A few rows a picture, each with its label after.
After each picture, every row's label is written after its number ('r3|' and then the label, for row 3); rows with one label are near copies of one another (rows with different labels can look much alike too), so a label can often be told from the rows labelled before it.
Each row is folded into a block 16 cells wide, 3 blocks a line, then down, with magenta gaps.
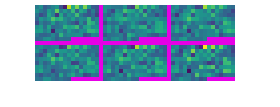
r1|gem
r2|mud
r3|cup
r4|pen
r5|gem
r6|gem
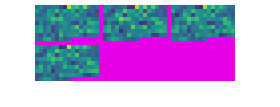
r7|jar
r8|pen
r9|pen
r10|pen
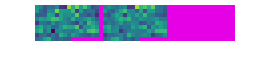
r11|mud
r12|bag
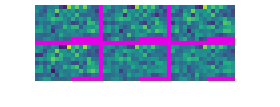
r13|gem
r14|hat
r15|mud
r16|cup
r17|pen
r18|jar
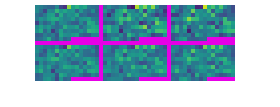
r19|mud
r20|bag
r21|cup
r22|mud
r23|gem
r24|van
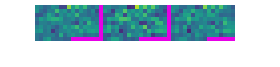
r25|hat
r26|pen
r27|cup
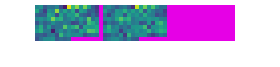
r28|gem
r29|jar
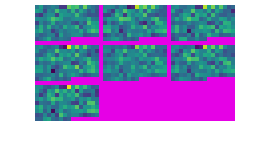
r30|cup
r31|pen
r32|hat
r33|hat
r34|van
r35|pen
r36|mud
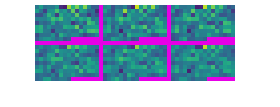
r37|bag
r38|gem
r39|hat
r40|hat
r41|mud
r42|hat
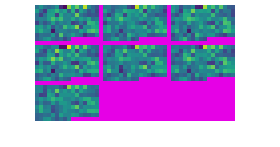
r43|bag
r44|mud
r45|mud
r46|pen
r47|van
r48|van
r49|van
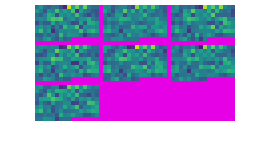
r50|jar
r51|gem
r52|van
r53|pen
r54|hat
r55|gem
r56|pen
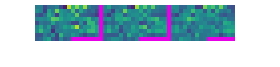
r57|van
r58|van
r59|cup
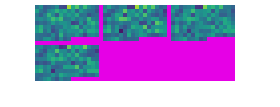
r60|jar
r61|hat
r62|mud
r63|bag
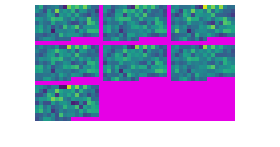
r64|gem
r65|mud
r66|van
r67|bag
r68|mud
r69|van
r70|pen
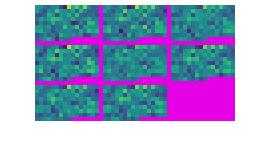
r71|pen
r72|hat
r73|cup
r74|mud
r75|pen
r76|jar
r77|jar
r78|jar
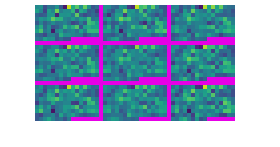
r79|gem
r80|cup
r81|van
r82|gem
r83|jar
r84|mud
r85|van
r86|pen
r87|mud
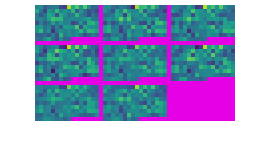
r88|jar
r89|jar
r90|cup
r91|mud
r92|cup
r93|hat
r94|van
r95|jar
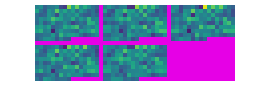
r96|gem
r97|bag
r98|gem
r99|gem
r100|pen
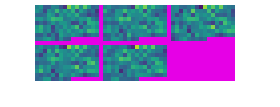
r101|jar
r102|jar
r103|van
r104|van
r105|hat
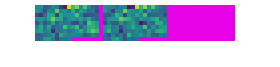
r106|cup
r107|pen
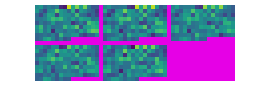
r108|bag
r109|bag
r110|bag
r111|pen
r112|gem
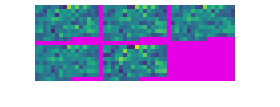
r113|gem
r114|bag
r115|mud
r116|jar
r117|cup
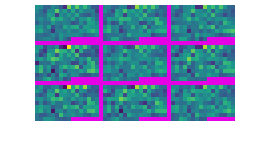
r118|gem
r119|pen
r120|bag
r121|mud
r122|cup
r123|cup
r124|gem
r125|cup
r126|mud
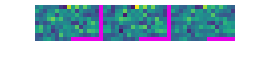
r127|jar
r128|gem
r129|cup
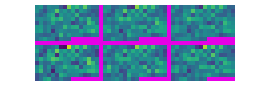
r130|gem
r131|gem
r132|gem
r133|mud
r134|jar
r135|hat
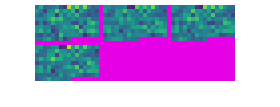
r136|jar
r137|bag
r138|pen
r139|hat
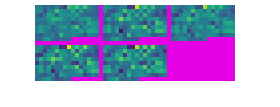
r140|van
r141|hat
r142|cup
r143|cup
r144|hat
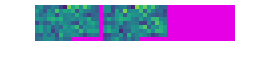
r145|jar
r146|van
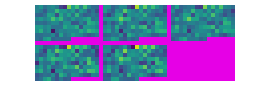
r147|hat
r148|cup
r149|hat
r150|mud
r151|van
